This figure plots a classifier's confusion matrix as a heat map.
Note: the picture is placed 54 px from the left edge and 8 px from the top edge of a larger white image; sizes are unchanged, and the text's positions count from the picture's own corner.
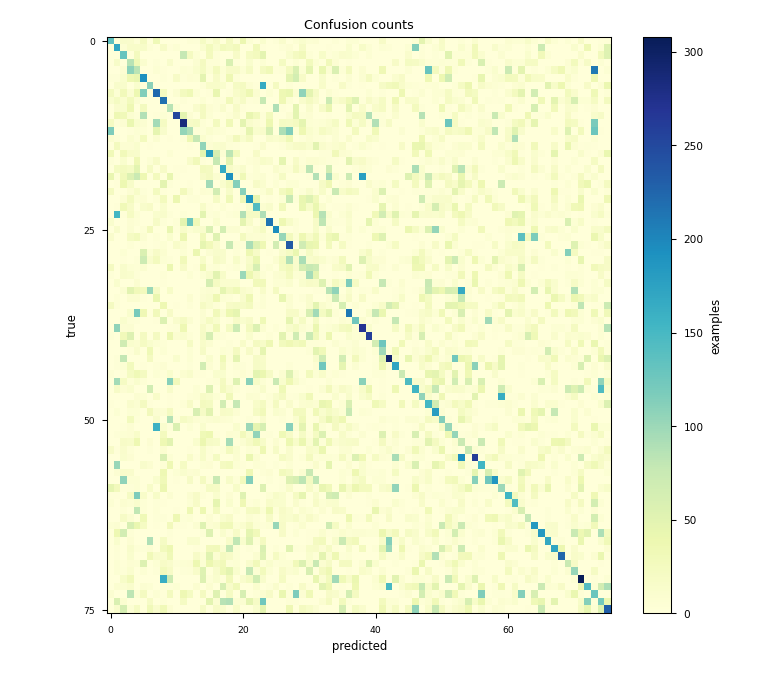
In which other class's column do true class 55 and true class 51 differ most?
53
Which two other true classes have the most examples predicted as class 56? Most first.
73, 53
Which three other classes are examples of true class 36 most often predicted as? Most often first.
4, 31, 40
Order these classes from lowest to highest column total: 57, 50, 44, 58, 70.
44, 57, 58, 50, 70
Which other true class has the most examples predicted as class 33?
18
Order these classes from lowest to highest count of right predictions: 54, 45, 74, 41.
54, 41, 74, 45
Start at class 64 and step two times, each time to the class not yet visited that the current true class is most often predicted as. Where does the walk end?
49
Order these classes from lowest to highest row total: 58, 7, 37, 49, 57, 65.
57, 37, 49, 65, 7, 58
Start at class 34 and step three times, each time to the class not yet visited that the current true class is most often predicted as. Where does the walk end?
38
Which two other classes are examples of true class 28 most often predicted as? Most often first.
69, 5
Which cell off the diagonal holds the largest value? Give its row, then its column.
4, 73
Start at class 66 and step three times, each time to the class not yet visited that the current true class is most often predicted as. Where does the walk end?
22
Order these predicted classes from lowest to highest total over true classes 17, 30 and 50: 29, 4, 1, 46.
1, 4, 29, 46
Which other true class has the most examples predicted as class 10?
51
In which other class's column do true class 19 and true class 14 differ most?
15
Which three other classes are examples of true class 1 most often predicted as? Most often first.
46, 65, 75
